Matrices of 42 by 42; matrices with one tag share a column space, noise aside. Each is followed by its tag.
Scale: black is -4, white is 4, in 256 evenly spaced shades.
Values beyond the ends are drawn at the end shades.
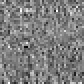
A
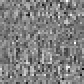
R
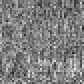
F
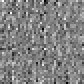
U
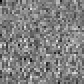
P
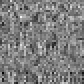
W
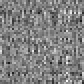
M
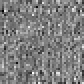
A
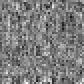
W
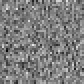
P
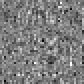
M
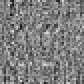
U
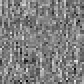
F
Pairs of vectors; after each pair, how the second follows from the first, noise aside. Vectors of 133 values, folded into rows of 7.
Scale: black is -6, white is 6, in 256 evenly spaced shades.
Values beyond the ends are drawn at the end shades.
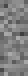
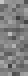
wrapped around, negated.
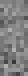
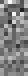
reversed, negated, scaled up.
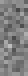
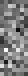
reversed, negated, scaled up.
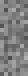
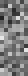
reversed, negated, scaled up.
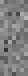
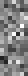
reversed, negated, scaled up.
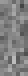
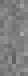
negated, shrunk.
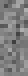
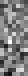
reversed, negated, scaled up.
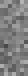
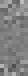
partly zeroed.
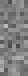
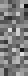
reversed, negated, scaled up.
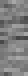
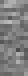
wrapped around, negated.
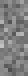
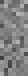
wrapped around, negated.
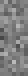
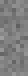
negated, shrunk.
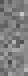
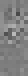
reversed, partly zeroed.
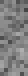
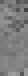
partly zeroed.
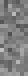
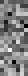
reversed, negated, scaled up.
